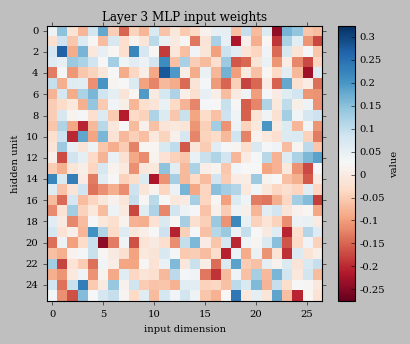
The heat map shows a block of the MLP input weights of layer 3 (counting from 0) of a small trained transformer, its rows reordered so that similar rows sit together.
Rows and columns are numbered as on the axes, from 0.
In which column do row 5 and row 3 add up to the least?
19
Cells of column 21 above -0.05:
21
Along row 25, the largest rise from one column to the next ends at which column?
3
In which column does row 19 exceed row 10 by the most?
4
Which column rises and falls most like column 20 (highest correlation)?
22
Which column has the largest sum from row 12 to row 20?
16
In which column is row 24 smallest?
1
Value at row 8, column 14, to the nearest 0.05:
-0.1
